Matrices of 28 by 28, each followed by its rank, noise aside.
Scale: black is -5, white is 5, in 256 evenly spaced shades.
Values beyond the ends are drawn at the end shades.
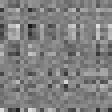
two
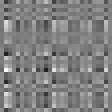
one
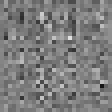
four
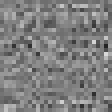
four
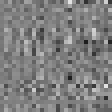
three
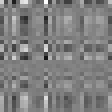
one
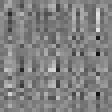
two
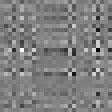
two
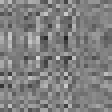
two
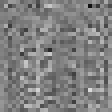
four
